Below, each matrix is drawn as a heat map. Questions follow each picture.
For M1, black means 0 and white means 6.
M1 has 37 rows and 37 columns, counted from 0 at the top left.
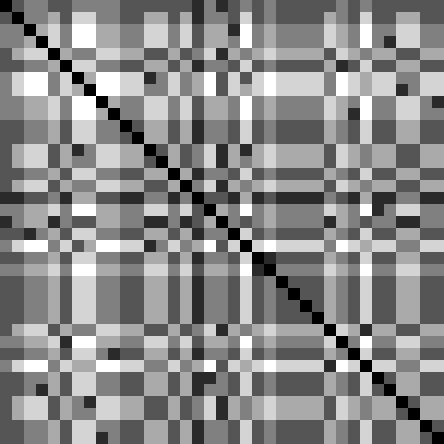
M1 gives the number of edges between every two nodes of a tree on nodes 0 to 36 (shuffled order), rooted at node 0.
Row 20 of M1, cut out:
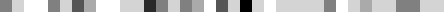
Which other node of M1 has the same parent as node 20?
6
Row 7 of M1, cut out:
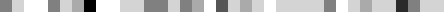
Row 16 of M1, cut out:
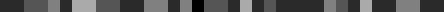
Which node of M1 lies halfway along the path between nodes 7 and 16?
18
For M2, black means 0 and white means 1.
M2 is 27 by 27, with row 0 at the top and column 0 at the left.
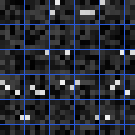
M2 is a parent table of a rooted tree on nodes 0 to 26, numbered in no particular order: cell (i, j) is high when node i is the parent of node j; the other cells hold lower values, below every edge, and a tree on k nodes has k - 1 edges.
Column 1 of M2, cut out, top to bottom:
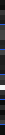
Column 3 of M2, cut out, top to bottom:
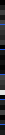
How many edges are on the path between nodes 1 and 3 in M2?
4
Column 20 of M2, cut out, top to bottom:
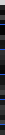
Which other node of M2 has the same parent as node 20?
11
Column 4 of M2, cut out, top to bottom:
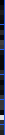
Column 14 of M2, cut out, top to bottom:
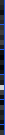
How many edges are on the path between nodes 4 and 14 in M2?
5
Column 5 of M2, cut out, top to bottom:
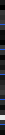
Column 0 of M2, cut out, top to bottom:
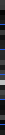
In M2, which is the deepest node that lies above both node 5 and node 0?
16
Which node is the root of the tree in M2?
2
